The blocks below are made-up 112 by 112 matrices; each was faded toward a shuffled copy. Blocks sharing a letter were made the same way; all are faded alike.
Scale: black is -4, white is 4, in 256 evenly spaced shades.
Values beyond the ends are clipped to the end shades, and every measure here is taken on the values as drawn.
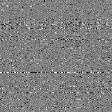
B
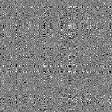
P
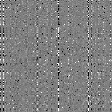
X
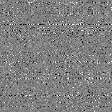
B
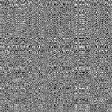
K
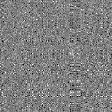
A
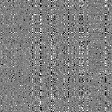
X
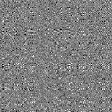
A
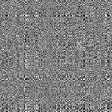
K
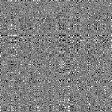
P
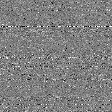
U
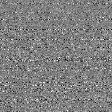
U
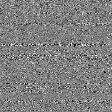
U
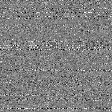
U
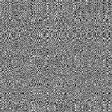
K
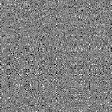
A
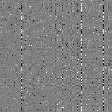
X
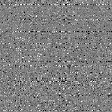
B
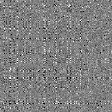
P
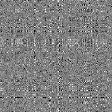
P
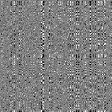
X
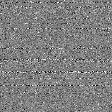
U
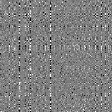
X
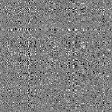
P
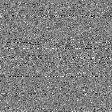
U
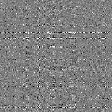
P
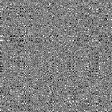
A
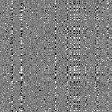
X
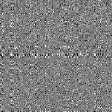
P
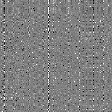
X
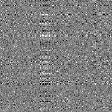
P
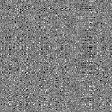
A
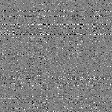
B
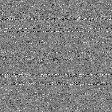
U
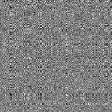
K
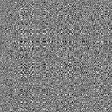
K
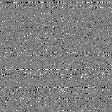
B
